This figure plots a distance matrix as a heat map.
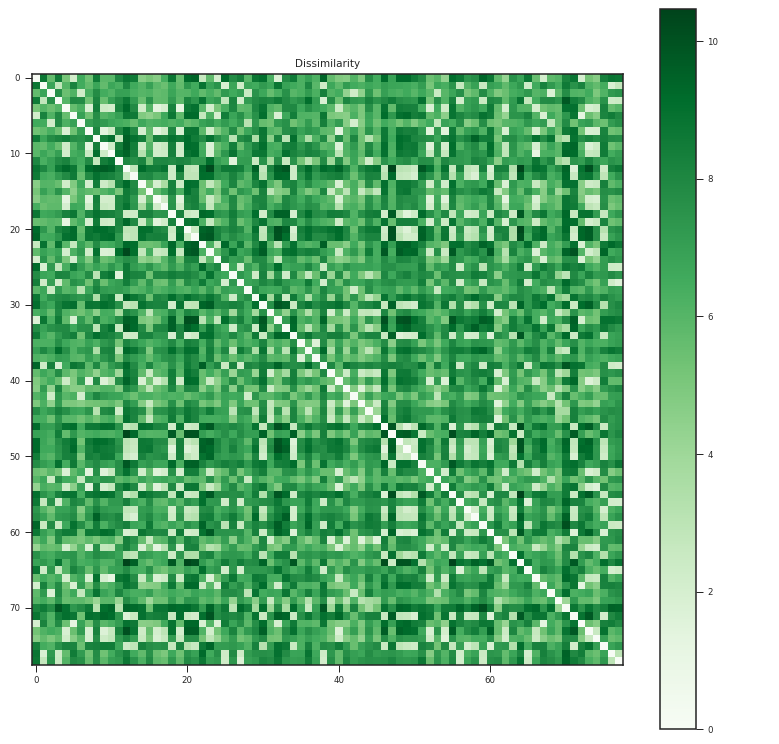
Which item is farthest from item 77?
70
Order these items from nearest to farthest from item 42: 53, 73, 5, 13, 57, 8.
53, 57, 13, 5, 73, 8
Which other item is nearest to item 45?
61
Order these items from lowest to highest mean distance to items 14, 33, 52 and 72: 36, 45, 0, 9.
9, 0, 45, 36
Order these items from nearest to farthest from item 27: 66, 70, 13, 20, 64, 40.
40, 66, 13, 20, 64, 70
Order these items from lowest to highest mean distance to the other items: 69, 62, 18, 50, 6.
62, 69, 6, 50, 18
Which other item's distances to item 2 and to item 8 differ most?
68
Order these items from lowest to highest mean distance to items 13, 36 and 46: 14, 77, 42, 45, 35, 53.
53, 42, 35, 45, 77, 14
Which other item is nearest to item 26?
11
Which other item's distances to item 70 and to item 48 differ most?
34
